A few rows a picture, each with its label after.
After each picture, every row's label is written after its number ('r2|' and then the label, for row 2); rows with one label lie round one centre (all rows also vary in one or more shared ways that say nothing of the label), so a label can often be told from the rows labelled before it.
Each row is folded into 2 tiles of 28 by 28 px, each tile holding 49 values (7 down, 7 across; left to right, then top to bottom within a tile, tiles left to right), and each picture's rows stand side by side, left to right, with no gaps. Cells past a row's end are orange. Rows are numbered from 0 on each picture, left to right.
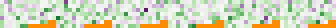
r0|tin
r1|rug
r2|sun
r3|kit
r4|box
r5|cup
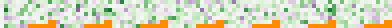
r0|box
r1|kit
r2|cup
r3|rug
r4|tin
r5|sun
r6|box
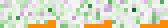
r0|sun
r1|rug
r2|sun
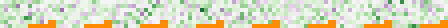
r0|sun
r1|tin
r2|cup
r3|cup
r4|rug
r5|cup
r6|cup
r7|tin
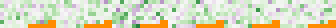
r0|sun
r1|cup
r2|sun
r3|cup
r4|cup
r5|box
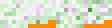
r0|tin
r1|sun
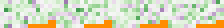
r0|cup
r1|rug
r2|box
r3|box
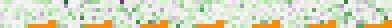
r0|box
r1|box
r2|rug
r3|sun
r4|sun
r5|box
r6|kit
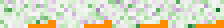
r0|cup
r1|sun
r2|rug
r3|tin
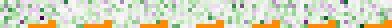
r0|box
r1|cup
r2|tin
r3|sun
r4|cup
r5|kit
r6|cup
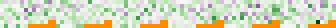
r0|cup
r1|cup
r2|sun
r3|kit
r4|sun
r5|rug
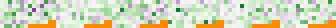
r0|box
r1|box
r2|box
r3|rug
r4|rug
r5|rug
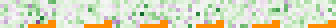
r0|kit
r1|cup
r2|kit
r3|kit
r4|tin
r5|sun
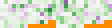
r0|tin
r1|rug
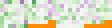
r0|rug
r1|kit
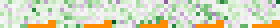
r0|kit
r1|sun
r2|cup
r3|kit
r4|rug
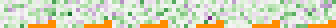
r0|sun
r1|box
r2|rug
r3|box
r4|rug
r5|rug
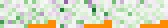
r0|cup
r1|cup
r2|rug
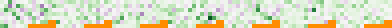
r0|box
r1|sun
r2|sun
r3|tin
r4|kit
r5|box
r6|tin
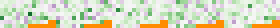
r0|kit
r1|box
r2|cup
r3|sun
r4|cup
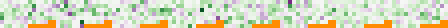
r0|kit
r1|cup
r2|kit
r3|tin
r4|tin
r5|rug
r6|cup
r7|tin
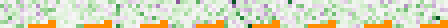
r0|tin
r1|rug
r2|box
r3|sun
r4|box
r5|box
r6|cup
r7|kit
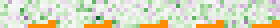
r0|tin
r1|tin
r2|tin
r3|rug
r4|cup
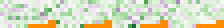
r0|rug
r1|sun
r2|tin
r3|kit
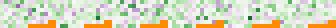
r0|sun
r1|sun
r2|tin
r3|sun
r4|rug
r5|box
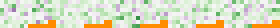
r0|tin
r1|box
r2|rug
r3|box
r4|sun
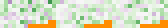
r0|tin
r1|rug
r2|tin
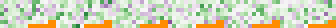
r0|tin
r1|tin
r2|box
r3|kit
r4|kit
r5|box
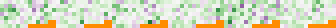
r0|kit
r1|box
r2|sun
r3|sun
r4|box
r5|tin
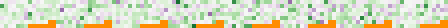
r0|tin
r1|rug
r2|rug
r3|sun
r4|sun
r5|sun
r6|rug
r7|box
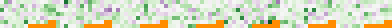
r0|tin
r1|box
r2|rug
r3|rug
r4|kit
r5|box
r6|tin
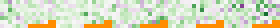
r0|rug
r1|kit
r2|kit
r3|box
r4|kit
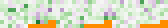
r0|box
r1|rug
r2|rug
